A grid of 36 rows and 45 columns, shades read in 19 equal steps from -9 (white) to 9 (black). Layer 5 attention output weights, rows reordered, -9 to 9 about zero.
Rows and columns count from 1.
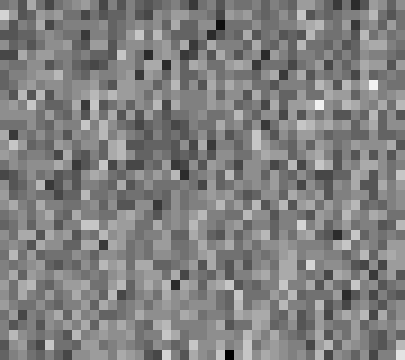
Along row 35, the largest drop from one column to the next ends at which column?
6
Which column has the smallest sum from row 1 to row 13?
42
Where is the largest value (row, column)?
36, 26
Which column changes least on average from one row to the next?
44
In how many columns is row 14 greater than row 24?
18
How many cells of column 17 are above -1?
25
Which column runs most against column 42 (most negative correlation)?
31
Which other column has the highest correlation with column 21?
1
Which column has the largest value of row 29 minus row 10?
20
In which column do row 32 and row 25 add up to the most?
12
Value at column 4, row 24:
-3
